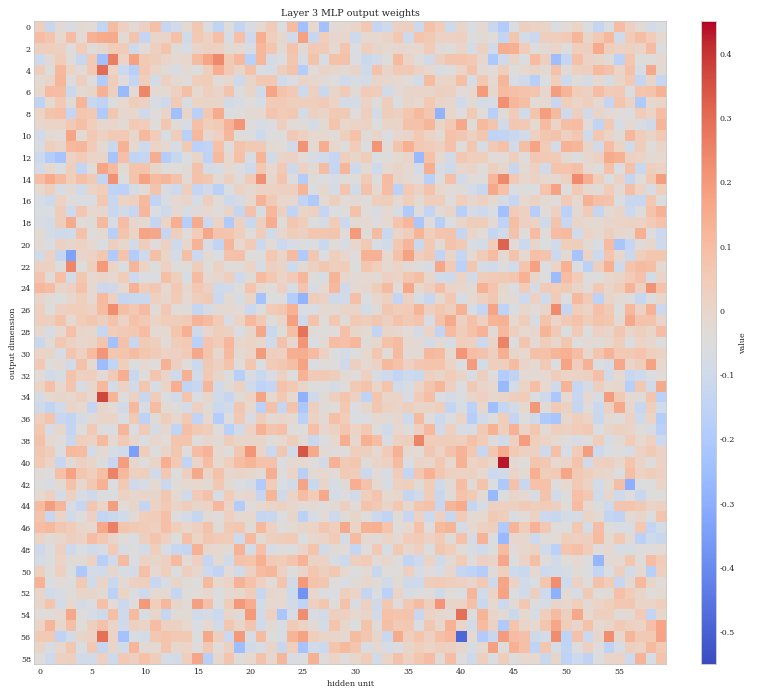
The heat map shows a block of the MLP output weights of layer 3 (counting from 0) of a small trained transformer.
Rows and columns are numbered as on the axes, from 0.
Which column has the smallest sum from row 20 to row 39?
17
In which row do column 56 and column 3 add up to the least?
21
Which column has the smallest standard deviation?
5
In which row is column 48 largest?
8
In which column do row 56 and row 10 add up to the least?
40
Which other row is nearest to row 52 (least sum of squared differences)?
45
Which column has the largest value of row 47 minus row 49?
53
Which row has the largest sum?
30
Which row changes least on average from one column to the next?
2
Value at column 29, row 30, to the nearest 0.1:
-0.1
